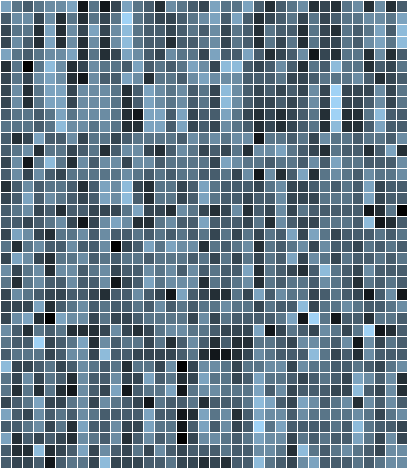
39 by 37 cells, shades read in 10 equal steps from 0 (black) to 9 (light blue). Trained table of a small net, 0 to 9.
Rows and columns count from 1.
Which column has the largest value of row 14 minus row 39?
5
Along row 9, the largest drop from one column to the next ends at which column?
32
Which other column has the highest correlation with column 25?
36
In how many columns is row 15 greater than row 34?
17
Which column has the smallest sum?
27
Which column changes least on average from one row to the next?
9
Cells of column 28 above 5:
11
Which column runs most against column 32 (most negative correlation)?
14
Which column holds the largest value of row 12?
4
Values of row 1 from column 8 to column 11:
1 5 1 3
